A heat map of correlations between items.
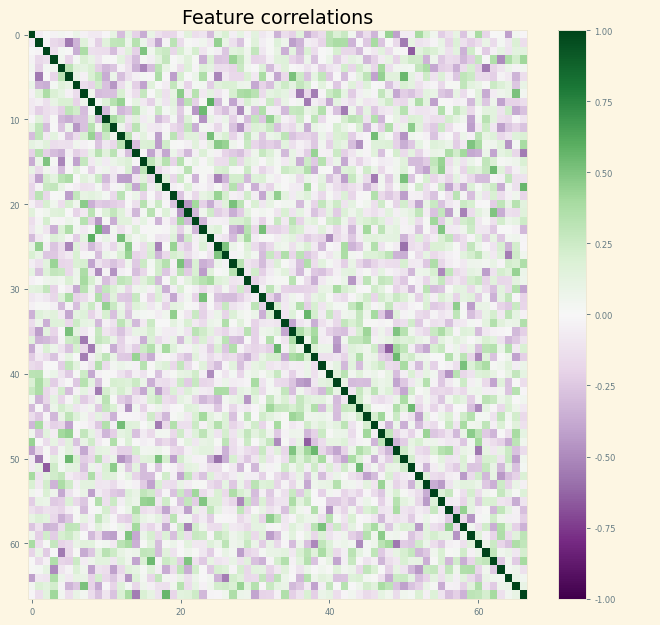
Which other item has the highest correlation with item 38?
49
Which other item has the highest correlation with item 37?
33
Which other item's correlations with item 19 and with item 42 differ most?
9
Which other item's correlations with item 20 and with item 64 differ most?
26
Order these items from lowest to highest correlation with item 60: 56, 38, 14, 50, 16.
38, 14, 50, 56, 16
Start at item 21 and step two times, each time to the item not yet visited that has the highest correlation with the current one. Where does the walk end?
16
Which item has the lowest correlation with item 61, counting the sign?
4
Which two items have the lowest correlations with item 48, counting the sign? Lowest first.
37, 33
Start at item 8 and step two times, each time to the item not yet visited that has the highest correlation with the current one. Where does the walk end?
12
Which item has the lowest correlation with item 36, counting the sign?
7
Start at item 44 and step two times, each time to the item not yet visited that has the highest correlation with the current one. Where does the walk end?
11
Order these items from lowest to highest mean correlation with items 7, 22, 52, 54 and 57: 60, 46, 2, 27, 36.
36, 46, 60, 27, 2
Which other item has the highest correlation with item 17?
50
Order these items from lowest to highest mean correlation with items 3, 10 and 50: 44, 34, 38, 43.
34, 38, 44, 43
